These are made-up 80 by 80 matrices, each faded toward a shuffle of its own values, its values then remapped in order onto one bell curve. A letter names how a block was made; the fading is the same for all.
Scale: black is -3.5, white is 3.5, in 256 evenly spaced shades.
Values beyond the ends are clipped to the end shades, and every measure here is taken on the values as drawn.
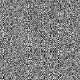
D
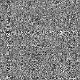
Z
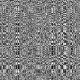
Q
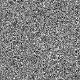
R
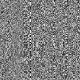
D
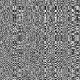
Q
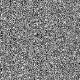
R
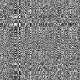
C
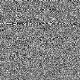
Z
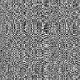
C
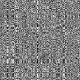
C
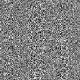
D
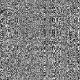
D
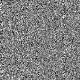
R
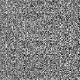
D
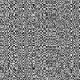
C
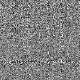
Z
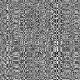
Q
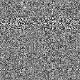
Z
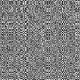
Q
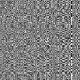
Q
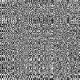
C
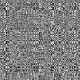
C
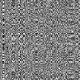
C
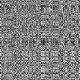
C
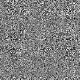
Z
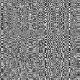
Q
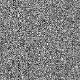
R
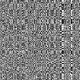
Q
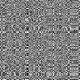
Q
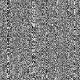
D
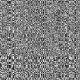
C
